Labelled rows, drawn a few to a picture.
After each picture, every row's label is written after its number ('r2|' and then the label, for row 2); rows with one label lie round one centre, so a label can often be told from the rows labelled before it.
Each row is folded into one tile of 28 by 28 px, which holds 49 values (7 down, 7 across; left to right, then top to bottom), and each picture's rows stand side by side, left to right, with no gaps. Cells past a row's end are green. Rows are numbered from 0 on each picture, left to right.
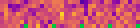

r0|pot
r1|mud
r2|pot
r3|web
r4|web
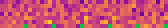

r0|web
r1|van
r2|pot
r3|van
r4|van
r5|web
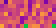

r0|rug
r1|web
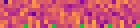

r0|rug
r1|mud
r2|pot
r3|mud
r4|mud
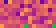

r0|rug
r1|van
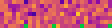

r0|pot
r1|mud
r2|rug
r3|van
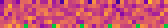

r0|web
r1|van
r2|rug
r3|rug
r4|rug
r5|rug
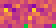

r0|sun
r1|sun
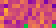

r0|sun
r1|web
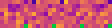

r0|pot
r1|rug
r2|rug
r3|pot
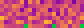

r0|van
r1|van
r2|web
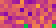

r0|van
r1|web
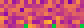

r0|van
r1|van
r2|van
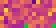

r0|sun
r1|rug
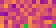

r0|mud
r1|van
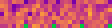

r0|pot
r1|web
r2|web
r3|pot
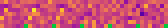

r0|sun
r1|sun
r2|sun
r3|mud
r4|van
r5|mud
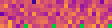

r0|mud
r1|rug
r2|web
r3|web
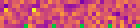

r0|sun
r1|sun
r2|pot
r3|web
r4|mud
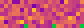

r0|van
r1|sun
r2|rug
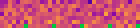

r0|web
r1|van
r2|van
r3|rug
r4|web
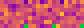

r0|pot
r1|van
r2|rug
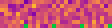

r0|pot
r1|mud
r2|van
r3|mud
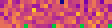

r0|web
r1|sun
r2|rug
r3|web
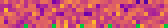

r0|sun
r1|pot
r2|mud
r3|mud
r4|pot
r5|rug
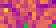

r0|sun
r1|pot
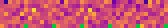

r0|rug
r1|sun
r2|rug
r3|sun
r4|web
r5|rug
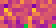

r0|sun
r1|sun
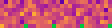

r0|rug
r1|pot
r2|rug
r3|van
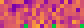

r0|pot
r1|web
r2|van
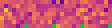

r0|sun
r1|pot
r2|rug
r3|van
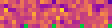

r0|sun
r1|pot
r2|sun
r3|pot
